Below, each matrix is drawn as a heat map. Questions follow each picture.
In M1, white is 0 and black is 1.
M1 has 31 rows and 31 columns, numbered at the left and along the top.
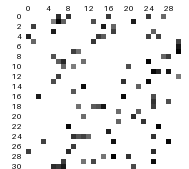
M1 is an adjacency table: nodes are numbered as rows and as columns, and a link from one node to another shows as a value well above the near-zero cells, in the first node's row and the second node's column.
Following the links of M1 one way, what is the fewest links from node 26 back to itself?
3
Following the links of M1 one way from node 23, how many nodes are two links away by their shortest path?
3
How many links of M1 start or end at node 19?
4
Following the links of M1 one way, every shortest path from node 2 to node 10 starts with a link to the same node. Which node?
node 1
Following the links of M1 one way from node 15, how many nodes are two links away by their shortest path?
4
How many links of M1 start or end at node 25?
11
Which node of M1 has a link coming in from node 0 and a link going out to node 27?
node 8
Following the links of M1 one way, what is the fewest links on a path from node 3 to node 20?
3
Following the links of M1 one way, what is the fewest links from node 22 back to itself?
5
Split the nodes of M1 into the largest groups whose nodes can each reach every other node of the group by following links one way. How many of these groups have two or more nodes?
1
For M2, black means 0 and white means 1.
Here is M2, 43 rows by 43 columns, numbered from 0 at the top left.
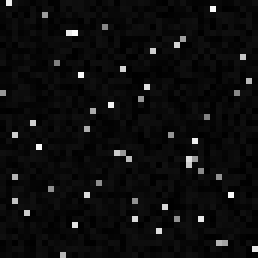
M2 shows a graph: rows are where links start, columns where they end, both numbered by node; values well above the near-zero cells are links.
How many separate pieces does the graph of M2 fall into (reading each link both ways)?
3
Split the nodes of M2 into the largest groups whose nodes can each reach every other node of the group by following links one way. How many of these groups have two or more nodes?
6
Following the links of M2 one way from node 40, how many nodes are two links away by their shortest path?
4
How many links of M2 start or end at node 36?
5
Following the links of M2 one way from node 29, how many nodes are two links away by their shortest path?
3
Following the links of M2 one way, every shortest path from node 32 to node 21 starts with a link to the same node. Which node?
node 38
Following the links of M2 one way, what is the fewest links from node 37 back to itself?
8
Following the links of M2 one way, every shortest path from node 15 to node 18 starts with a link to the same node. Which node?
node 0
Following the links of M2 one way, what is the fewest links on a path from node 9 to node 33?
3
